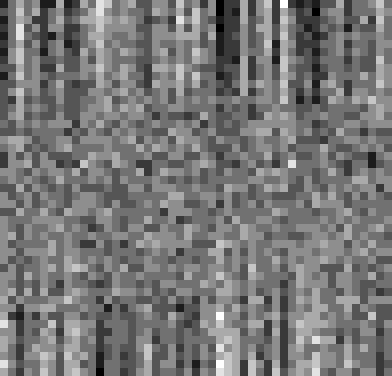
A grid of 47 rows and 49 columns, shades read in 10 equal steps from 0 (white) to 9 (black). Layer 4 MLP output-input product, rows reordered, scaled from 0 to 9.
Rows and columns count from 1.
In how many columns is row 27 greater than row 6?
17
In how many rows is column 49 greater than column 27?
16
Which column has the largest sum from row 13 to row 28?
28
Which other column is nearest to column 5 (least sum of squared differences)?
49
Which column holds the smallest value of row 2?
13
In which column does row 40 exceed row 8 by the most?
3
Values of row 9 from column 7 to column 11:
7 3 6 6 4
